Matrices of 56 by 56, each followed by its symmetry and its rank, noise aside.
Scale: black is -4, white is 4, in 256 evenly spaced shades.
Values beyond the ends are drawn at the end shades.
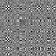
symmetric, rank three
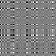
no symmetry, rank one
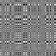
no symmetry, rank one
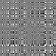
symmetric, rank two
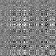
symmetric, rank two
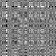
no symmetry, rank two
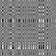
no symmetry, rank one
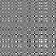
symmetric, rank two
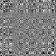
symmetric, rank three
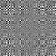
symmetric, rank two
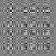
no symmetry, rank two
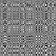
no symmetry, rank three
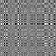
no symmetry, rank one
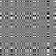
no symmetry, rank one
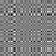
symmetric, rank one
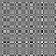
symmetric, rank one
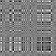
symmetric, rank one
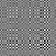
symmetric, rank one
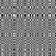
no symmetry, rank one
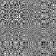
symmetric, rank three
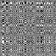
no symmetry, rank three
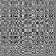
no symmetry, rank three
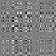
antisymmetric, rank two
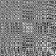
symmetric, rank three
